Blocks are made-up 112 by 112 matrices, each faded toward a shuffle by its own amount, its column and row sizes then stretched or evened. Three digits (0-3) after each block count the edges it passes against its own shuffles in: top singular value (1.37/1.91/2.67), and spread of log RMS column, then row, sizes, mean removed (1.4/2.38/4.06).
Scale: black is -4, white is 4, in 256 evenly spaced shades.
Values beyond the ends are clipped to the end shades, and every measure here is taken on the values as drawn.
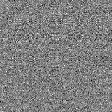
2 0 1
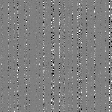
2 3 0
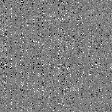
0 2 1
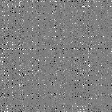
1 2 2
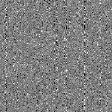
2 2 0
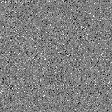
2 0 1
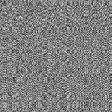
3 1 1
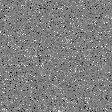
0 0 1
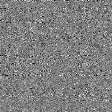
0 1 2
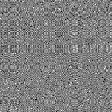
3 1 1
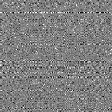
3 0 2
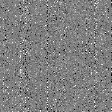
1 2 0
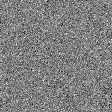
1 0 0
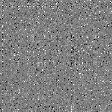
2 1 1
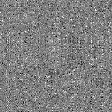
2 1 0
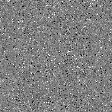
0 1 1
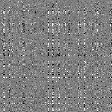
3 2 2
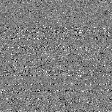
0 0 2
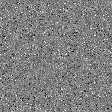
1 0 1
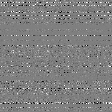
1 1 3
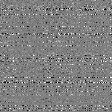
1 1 3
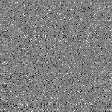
2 0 1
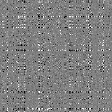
3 2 2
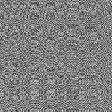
3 0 0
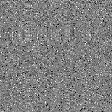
2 0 0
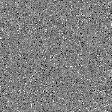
0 1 1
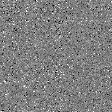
0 1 1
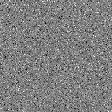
2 0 0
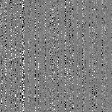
1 3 0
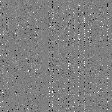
1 2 1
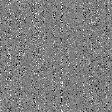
0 2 0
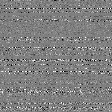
1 0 3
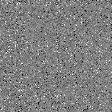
1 1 1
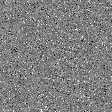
0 0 0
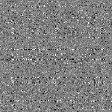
2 1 2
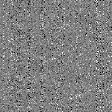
2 2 0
